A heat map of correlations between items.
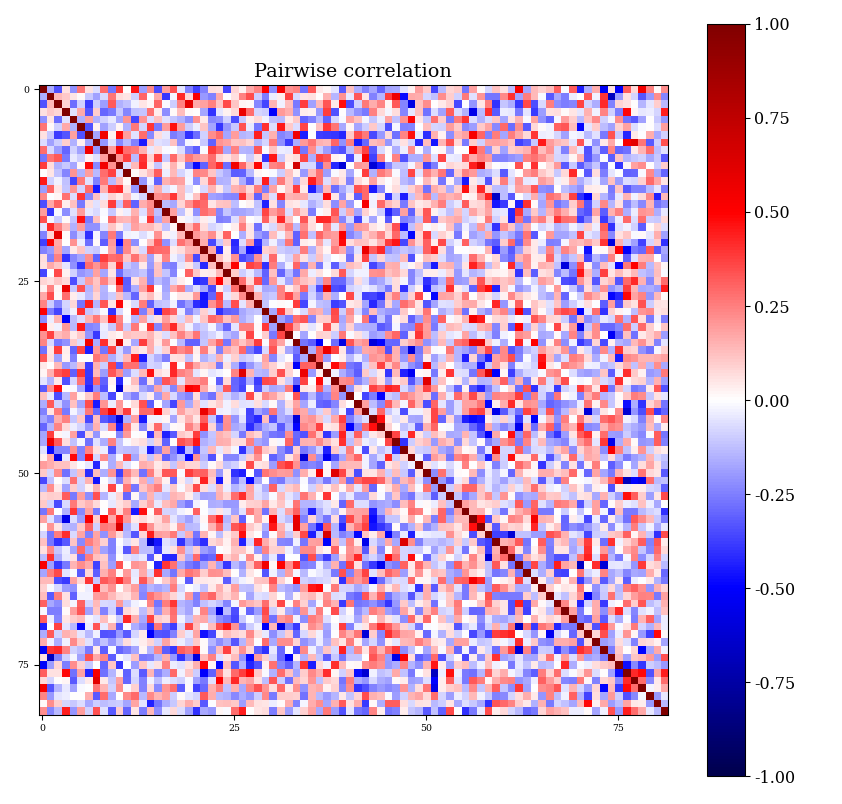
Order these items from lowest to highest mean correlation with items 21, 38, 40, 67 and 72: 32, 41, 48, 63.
63, 41, 48, 32
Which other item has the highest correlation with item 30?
56
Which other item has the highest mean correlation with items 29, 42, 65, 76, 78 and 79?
0
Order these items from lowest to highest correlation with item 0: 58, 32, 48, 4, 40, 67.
4, 58, 48, 40, 32, 67
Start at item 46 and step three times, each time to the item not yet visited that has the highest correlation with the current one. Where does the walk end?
39
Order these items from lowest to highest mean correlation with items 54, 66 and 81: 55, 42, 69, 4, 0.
55, 4, 42, 69, 0
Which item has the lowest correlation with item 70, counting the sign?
62
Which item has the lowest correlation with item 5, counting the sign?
70
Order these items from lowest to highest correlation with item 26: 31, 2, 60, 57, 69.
69, 2, 60, 31, 57
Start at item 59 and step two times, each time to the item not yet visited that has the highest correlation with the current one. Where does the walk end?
74
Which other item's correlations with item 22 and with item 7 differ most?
76
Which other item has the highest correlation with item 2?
19
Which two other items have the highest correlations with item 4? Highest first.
48, 55
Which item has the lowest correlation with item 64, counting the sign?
43
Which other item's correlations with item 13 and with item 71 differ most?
42
